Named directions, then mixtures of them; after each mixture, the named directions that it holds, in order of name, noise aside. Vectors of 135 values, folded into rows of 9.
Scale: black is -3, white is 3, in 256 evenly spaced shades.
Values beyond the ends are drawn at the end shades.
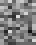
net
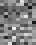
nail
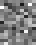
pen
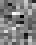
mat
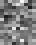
mat, nail, net.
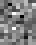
mat.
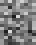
net.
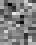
mat, pen.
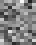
nail, net.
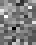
mat, nail.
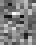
mat.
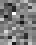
mat, nail, pen.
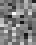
mat.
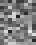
net.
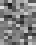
mat, net, pen.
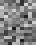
nail.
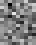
mat, net, pen.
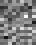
nail.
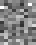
pen.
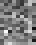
net, pen.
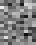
mat, nail, pen.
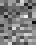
nail.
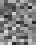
mat, nail, pen.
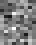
mat, nail.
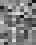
mat, pen.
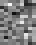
mat, nail, pen.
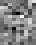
mat, pen.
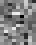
mat.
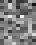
mat, net.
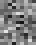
mat.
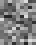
mat, nail, net.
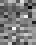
nail.
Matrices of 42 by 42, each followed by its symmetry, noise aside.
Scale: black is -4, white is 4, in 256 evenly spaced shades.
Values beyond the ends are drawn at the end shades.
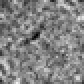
symmetric.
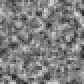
antisymmetric.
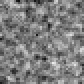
no symmetry.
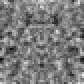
mirrored left to right.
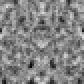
mirrored left to right.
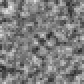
symmetric.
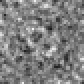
symmetric.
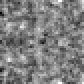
mirrored top to bottom.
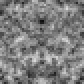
mirrored left to right.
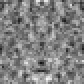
mirrored left to right.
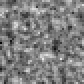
antisymmetric.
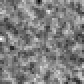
antisymmetric.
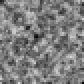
symmetric.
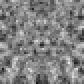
mirrored left to right.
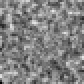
no symmetry.
